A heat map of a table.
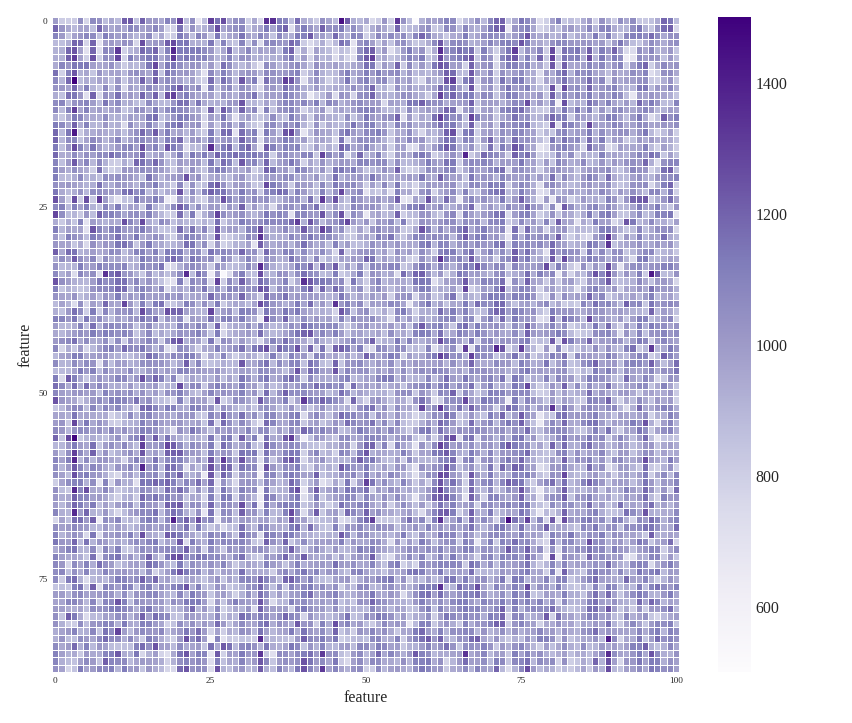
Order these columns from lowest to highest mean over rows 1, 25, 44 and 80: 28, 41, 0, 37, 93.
28, 93, 41, 0, 37
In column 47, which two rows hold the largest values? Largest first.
27, 0
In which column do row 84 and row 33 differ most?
33
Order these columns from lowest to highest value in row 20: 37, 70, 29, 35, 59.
59, 29, 37, 70, 35
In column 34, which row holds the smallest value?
85
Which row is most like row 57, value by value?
32
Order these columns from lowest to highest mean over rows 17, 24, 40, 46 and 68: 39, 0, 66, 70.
66, 70, 39, 0
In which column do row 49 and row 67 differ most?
73
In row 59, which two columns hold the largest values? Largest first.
3, 27
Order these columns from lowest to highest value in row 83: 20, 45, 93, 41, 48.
48, 93, 20, 41, 45
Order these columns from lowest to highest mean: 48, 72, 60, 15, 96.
48, 96, 60, 15, 72
